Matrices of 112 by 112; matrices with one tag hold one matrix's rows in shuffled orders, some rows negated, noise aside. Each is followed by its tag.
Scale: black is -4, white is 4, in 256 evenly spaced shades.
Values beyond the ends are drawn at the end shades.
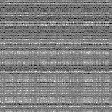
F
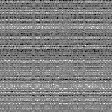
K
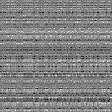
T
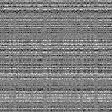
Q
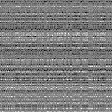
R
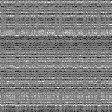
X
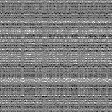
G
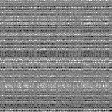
F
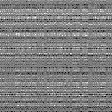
R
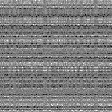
Q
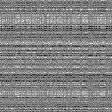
R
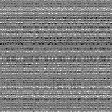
T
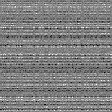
T
